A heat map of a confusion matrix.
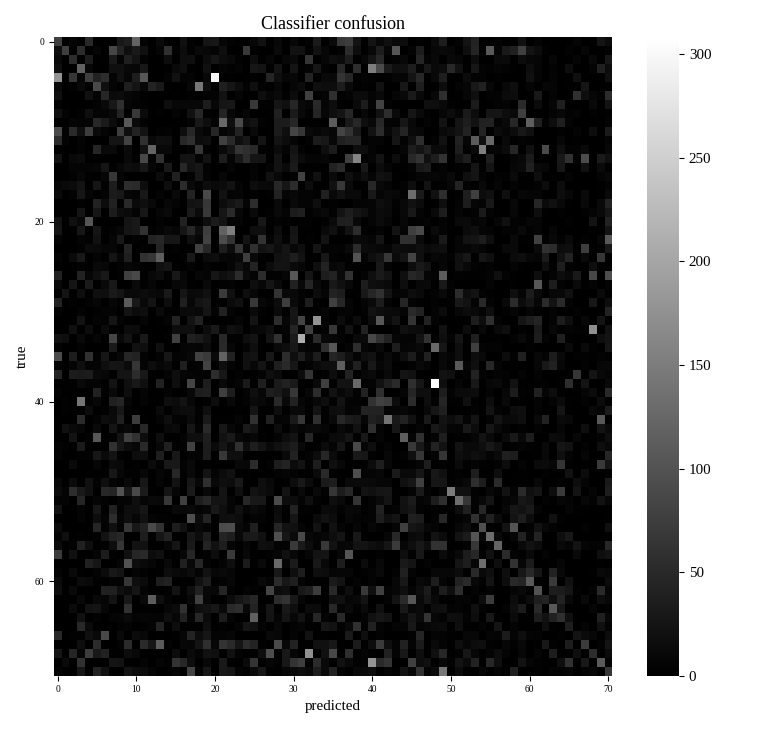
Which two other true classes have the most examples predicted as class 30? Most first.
26, 10
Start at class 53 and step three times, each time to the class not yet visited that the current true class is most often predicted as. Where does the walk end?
38
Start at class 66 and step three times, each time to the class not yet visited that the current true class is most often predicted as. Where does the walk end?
68
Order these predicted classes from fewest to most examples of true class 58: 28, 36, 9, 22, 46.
46, 22, 36, 9, 28
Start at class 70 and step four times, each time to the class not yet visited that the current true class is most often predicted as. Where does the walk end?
22
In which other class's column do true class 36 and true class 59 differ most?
51
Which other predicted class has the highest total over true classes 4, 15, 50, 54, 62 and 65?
20
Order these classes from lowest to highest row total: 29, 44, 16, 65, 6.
65, 6, 16, 44, 29
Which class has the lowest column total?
1
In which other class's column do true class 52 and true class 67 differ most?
13
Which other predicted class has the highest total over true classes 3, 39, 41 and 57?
40
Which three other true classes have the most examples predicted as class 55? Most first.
11, 1, 62
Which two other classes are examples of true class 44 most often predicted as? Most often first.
5, 9
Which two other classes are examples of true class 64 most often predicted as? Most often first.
25, 47
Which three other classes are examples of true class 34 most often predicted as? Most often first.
48, 35, 53
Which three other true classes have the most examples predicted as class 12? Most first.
62, 54, 24
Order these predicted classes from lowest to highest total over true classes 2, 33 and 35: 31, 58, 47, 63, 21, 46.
58, 63, 46, 47, 21, 31
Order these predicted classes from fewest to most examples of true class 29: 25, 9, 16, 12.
12, 16, 25, 9
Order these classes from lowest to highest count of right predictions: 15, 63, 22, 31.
15, 22, 31, 63
